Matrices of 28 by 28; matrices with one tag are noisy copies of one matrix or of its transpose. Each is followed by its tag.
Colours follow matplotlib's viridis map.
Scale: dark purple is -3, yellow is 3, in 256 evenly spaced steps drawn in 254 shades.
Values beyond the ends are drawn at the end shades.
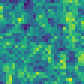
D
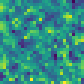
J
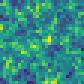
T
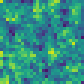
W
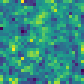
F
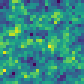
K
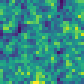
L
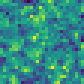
F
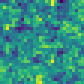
L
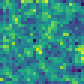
T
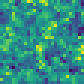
T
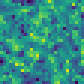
F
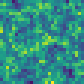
T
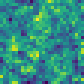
F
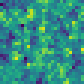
K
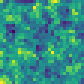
W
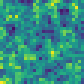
W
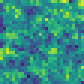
W
